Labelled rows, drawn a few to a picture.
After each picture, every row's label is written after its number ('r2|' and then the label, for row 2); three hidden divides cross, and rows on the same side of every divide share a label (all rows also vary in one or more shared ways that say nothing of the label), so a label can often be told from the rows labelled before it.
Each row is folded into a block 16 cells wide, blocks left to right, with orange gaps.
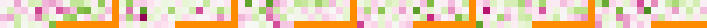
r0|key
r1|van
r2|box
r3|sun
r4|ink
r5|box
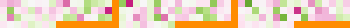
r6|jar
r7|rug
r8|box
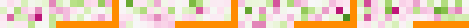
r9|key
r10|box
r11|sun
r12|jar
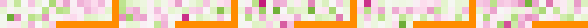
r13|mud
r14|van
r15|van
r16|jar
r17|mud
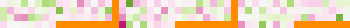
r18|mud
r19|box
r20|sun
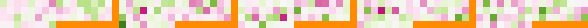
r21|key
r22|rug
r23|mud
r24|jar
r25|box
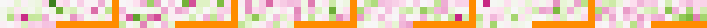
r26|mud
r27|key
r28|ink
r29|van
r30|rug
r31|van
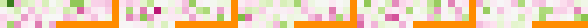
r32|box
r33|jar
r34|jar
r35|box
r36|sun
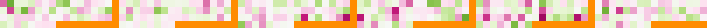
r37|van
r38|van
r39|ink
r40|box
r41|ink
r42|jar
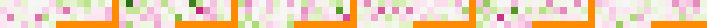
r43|key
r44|box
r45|ink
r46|rug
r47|van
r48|mud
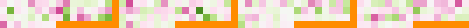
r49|sun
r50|rug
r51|rug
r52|mud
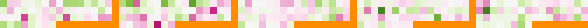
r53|ink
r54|sun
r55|ink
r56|van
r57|jar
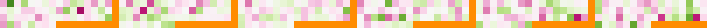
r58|box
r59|rug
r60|rug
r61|key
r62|ink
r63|ink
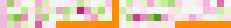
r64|box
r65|mud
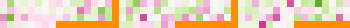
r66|van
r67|van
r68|key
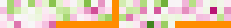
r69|sun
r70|jar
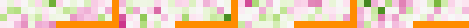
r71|sun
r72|sun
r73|rug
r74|box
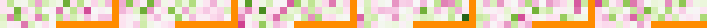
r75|key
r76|box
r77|box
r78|box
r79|mud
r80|box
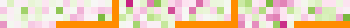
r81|sun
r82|rug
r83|box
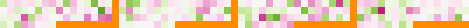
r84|ink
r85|van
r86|mud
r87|jar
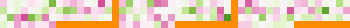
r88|mud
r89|box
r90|jar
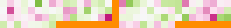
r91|ink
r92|sun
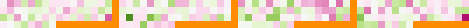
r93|rug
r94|mud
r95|mud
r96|ink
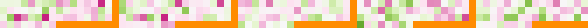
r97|mud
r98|mud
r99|ink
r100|rug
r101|mud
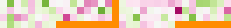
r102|van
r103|key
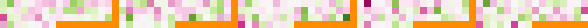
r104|box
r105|ink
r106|box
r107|rug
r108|box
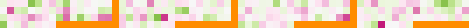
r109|ink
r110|mud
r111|ink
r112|key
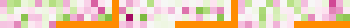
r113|sun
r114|jar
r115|sun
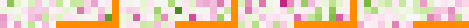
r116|box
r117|mud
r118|ink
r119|sun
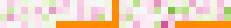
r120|jar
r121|van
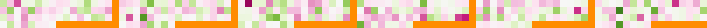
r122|jar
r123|jar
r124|rug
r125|ink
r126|jar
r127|mud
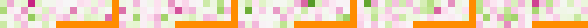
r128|rug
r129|key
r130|sun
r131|box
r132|mud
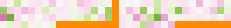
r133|van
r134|mud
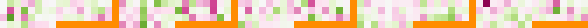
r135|van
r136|sun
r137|ink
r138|ink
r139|rug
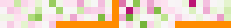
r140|mud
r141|van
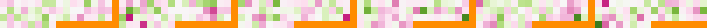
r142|jar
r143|jar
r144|rug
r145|box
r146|sun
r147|rug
